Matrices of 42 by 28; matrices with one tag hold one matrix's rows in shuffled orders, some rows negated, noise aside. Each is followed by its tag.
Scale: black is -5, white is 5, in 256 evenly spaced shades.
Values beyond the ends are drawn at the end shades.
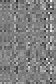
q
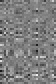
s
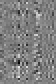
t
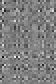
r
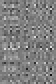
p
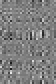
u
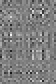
u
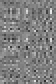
p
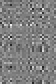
u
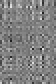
u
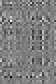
u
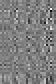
q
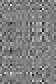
u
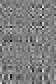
u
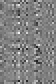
t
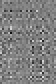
u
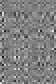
r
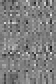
p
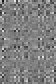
r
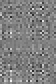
u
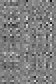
p
